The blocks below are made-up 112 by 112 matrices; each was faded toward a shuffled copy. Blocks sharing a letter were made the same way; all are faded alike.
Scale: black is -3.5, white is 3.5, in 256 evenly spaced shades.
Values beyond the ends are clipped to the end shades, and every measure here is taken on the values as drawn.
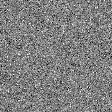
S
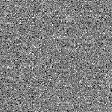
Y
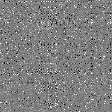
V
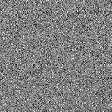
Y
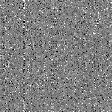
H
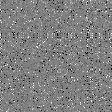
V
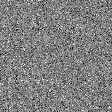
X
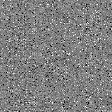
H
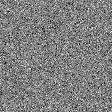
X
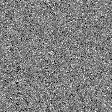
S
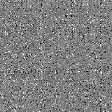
H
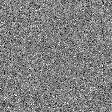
S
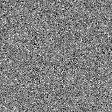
S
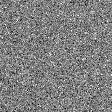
X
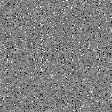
H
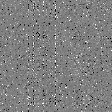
V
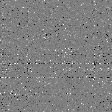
V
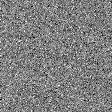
S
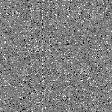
H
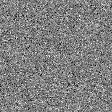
X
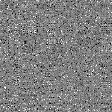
H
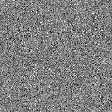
Y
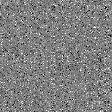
H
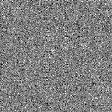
Y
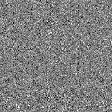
Y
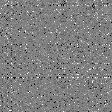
V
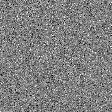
S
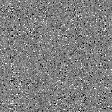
H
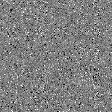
H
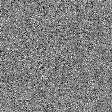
S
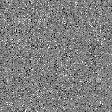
H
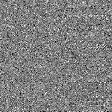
Y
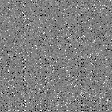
V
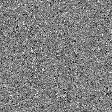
S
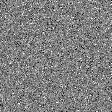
S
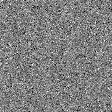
X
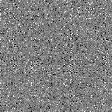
H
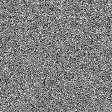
X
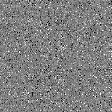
H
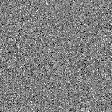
Y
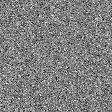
X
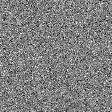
X
